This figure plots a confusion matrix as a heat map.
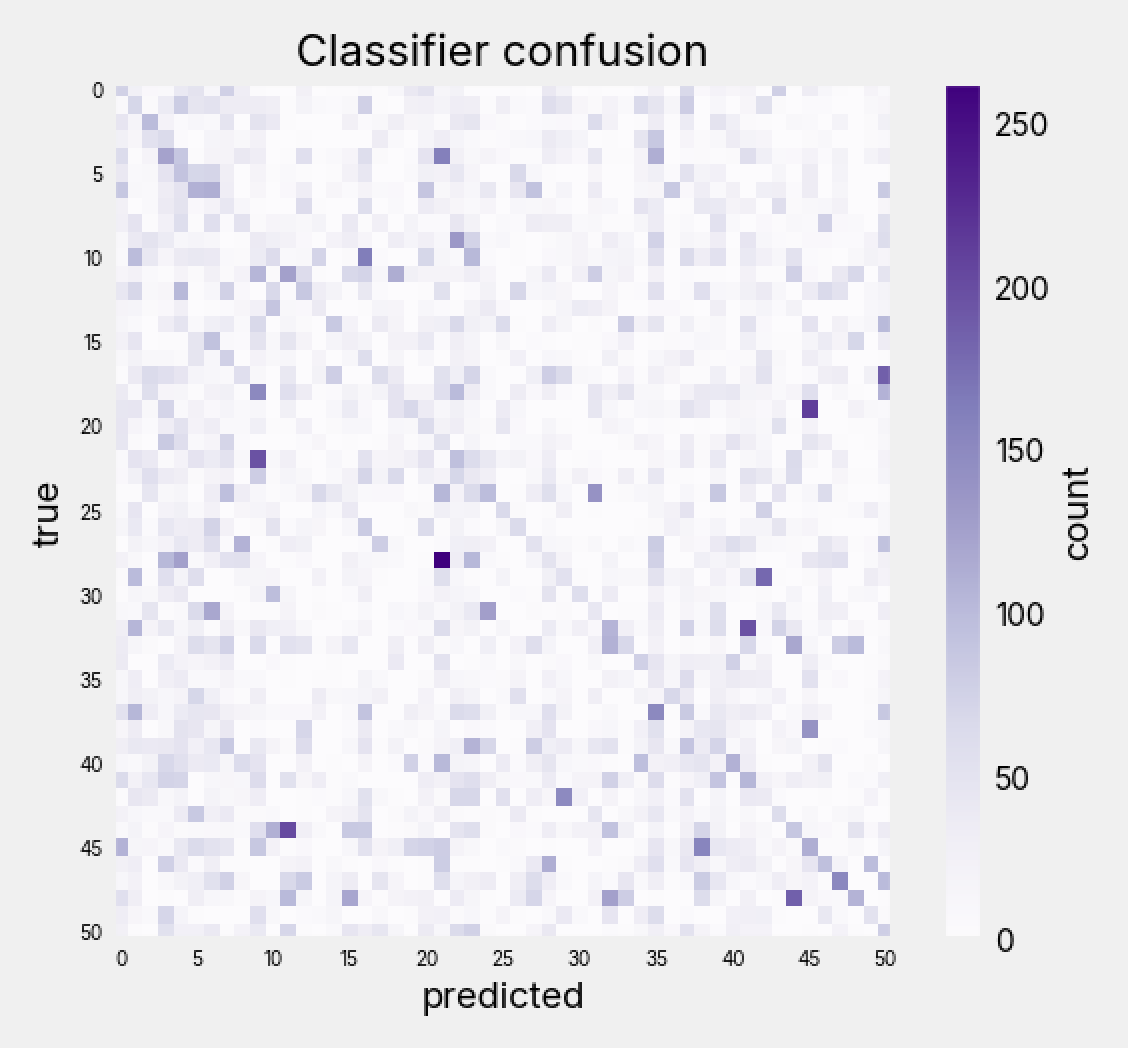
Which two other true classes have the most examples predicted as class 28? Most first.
46, 17
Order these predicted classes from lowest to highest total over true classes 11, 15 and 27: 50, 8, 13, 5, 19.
13, 19, 5, 8, 50
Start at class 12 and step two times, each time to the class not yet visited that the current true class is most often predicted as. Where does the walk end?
21
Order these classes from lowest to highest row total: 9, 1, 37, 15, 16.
16, 15, 9, 1, 37
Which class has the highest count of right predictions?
47
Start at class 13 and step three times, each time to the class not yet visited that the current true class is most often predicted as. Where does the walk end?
7
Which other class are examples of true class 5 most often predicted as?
4
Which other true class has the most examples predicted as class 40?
34
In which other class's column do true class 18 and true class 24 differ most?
9
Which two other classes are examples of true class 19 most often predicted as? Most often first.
45, 3
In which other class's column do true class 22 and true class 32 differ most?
41
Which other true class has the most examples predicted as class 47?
33
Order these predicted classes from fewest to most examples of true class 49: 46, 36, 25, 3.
36, 25, 46, 3
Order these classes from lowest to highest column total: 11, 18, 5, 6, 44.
18, 44, 11, 5, 6
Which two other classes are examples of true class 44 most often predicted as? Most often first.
11, 10
